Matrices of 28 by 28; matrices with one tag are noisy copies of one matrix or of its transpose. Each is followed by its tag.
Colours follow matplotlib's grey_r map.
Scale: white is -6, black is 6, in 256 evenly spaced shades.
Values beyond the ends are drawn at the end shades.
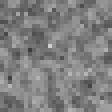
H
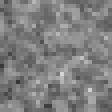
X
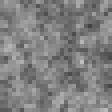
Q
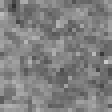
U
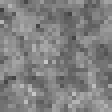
Q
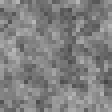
Q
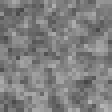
H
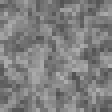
X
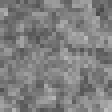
H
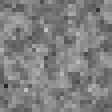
X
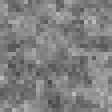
Q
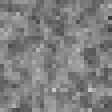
X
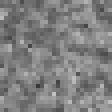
H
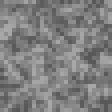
X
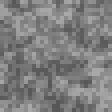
Q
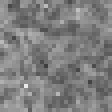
U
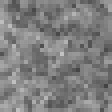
U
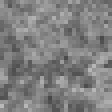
Q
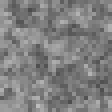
U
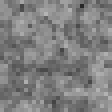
Q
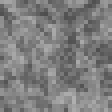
Q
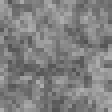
Q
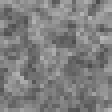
U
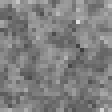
U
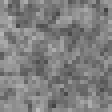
U
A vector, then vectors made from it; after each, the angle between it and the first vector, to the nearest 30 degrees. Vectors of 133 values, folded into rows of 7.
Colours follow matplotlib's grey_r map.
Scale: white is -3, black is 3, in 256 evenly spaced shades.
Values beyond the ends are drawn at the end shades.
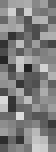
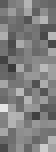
60 degrees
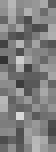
30 degrees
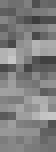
90 degrees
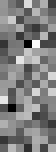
60 degrees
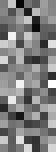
120 degrees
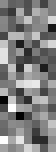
150 degrees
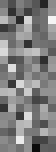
120 degrees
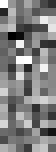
60 degrees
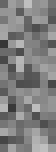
30 degrees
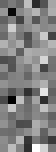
90 degrees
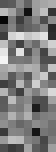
120 degrees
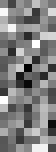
60 degrees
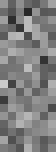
120 degrees
